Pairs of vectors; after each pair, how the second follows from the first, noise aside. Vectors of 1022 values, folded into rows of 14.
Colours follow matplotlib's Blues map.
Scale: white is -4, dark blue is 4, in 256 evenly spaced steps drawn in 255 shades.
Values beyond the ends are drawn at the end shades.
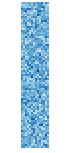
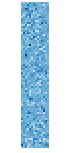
reversed, negated, partly zeroed.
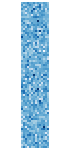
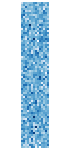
wrapped around.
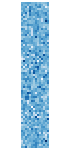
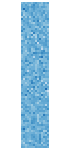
reversed, shrunk.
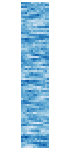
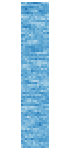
wrapped around, negated, shrunk.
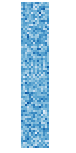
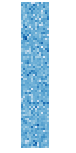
reversed, negated, partly zeroed.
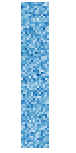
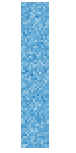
reversed, shrunk.
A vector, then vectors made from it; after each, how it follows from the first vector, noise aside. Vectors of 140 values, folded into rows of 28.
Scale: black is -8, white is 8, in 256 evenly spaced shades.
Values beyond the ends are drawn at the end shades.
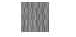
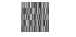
reversed, negated, scaled up.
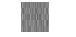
wrapped around, negated, shrunk.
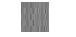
reversed, shrunk.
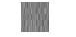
shrunk.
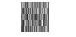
wrapped around, scaled up.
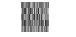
wrapped around, scaled up.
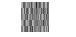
wrapped around, scaled up.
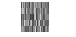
wrapped around, scaled up.
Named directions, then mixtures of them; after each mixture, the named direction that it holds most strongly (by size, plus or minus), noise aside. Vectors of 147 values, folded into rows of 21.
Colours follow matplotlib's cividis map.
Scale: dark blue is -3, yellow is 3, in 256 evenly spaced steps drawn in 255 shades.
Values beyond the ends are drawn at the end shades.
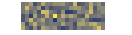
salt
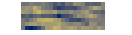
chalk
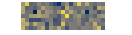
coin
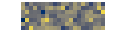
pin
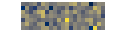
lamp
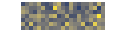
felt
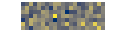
salt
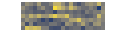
chalk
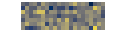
lamp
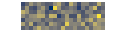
felt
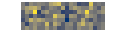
coin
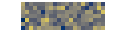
pin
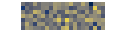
lamp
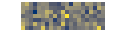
coin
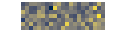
felt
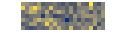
lamp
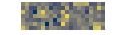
coin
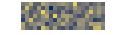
salt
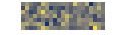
lamp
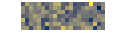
pin
